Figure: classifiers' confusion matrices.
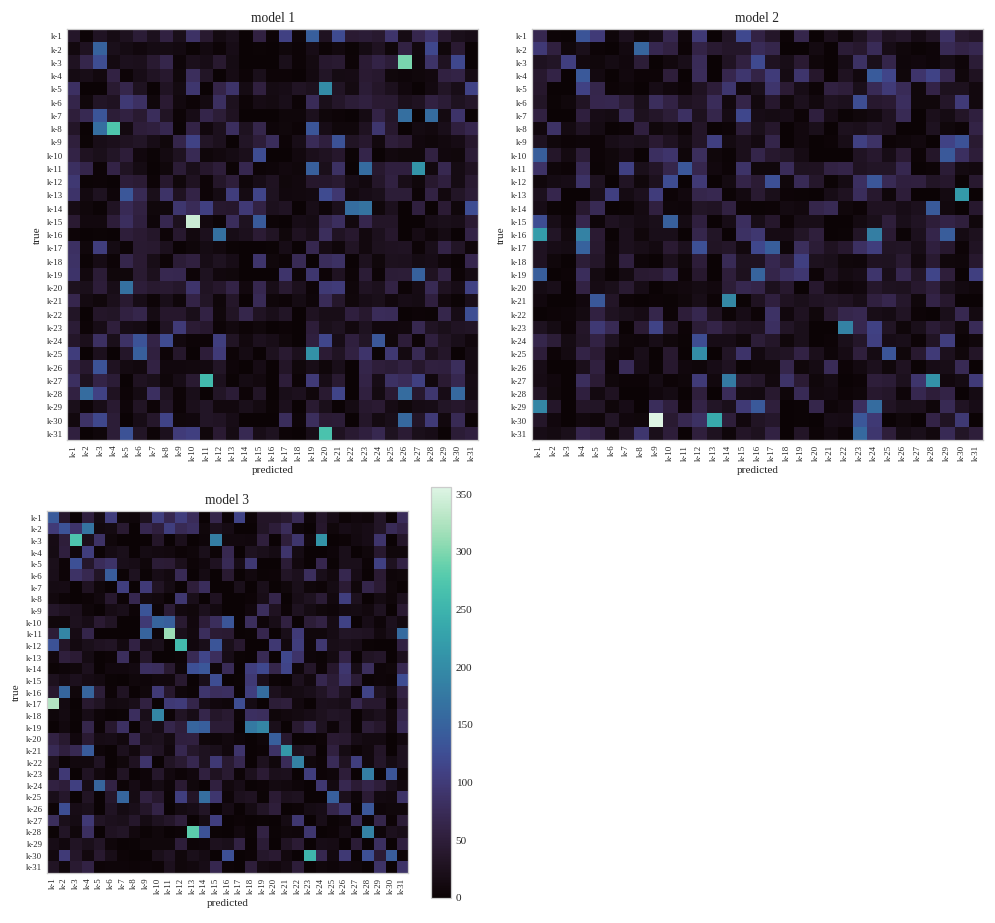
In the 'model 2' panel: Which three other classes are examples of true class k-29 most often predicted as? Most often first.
k-1, k-24, k-16
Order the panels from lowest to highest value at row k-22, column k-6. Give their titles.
model 3, model 2, model 1
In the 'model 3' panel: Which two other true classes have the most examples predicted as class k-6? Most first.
k-1, k-5
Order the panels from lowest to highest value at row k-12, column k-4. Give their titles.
model 1, model 3, model 2
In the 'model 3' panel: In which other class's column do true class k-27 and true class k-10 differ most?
k-16
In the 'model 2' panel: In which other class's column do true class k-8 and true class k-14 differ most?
k-28
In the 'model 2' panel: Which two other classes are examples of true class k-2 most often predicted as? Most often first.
k-8, k-1
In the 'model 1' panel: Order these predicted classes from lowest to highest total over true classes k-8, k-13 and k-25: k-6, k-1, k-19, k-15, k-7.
k-7, k-15, k-1, k-6, k-19
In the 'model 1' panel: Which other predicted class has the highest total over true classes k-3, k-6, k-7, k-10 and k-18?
k-26
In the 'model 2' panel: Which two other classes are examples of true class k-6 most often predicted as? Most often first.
k-23, k-30
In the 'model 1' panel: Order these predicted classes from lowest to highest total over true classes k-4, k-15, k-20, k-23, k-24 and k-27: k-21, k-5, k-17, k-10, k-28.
k-17, k-28, k-21, k-5, k-10
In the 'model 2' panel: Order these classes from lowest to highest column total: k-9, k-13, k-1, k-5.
k-13, k-5, k-9, k-1
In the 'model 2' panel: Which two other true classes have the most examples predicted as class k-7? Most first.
k-11, k-26
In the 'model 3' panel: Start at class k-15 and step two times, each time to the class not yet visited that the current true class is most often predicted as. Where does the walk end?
k-29
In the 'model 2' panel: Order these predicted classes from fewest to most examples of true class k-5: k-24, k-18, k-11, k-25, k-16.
k-11, k-16, k-18, k-24, k-25
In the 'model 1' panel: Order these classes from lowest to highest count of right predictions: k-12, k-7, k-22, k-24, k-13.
k-12, k-22, k-7, k-13, k-24
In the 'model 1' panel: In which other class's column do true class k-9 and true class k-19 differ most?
k-27
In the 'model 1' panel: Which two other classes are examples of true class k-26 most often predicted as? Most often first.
k-3, k-30
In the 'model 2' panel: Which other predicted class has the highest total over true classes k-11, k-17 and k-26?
k-4
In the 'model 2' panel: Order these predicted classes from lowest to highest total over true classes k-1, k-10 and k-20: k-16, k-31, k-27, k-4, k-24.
k-27, k-31, k-24, k-16, k-4
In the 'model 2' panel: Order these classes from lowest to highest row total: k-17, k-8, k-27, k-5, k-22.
k-8, k-22, k-5, k-27, k-17
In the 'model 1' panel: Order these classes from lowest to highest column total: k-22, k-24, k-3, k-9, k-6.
k-22, k-9, k-24, k-6, k-3
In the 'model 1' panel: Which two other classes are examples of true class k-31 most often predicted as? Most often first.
k-20, k-5
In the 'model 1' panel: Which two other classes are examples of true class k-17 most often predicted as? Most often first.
k-3, k-1
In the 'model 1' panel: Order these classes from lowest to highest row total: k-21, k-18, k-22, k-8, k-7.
k-21, k-18, k-22, k-7, k-8
